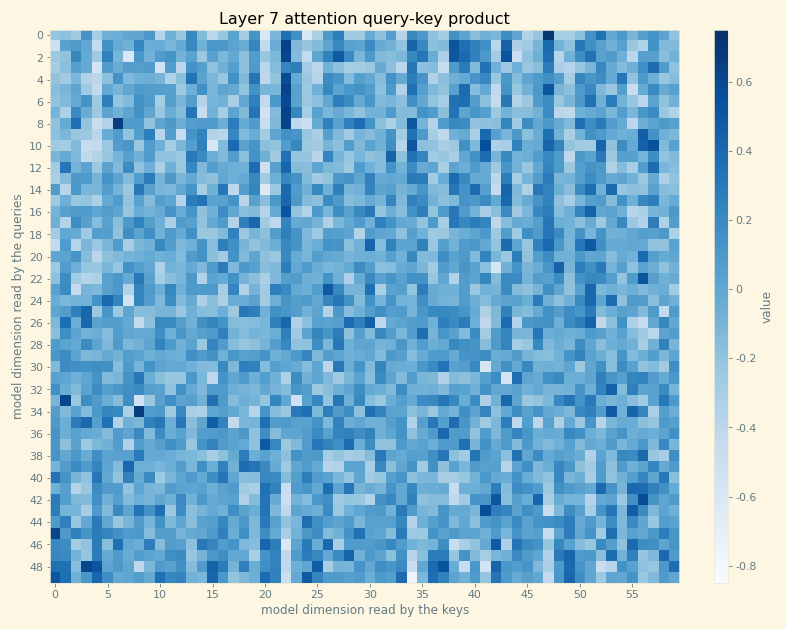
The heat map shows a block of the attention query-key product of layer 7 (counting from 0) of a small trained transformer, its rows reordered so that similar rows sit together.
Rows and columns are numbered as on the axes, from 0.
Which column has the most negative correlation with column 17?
3
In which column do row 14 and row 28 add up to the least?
20
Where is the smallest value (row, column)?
49, 34
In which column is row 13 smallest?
42
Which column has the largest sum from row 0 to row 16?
22
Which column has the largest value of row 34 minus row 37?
8
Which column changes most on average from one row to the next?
56
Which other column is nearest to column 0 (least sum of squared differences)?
33
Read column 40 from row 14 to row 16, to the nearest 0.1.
0.4 0.1 -0.1
